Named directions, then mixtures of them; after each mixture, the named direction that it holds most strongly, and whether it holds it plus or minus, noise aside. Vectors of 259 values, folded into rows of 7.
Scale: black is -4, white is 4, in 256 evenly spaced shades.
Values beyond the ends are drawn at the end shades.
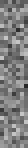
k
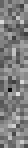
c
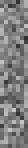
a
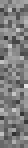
k, minus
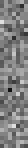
c, plus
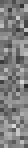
k, plus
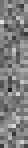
c, plus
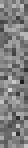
c, minus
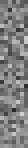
k, plus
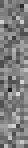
c, plus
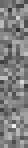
k, plus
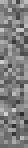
k, minus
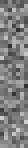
k, plus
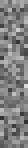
k, minus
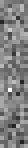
c, minus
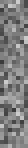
a, minus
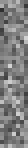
a, minus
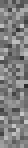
k, plus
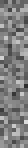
k, plus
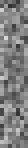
a, plus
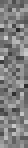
k, plus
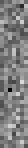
c, plus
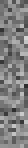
k, plus
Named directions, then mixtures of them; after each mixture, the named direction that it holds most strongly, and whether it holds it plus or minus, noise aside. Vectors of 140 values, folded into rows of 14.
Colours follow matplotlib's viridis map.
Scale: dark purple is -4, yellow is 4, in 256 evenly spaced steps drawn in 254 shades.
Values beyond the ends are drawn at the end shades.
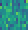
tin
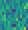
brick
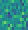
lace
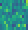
tin, plus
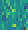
brick, minus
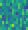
tin, minus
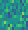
lace, plus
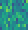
tin, plus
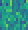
tin, plus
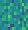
lace, minus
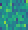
tin, plus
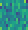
tin, minus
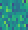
tin, plus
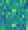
brick, minus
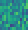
tin, plus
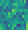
lace, minus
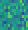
lace, minus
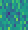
tin, minus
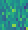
brick, minus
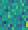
lace, minus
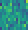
tin, plus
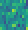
brick, minus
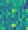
brick, minus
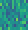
tin, minus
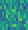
brick, minus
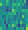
tin, minus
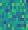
lace, minus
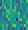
brick, minus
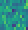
brick, plus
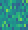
lace, plus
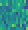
tin, minus
